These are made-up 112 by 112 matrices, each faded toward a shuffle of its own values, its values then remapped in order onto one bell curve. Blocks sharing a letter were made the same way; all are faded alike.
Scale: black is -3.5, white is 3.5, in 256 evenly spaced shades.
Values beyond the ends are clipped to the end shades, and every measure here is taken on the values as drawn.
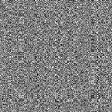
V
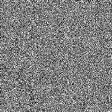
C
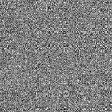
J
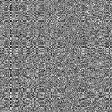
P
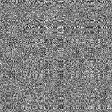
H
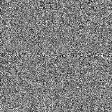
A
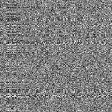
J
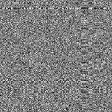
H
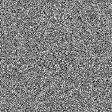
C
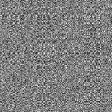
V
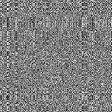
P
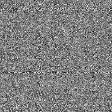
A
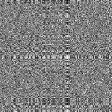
P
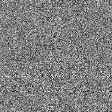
A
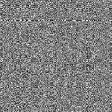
J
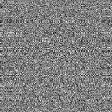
V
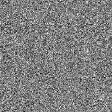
C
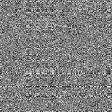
H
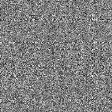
A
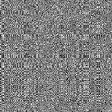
P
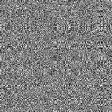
H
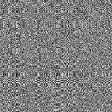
P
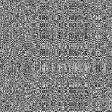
P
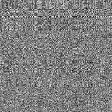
J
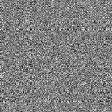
H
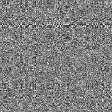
H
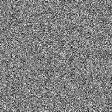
C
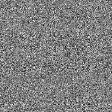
A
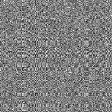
P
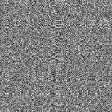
H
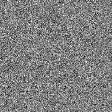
C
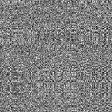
V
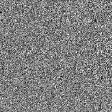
C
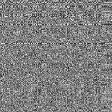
H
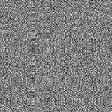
V
